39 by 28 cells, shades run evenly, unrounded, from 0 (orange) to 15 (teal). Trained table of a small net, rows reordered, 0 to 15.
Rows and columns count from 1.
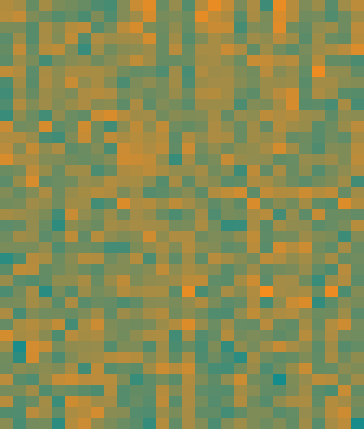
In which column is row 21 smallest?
28
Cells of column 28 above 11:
4
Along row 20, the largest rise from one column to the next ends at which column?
22
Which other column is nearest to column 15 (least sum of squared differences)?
13
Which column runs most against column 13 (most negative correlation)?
25
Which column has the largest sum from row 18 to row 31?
5
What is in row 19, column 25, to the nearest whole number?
10
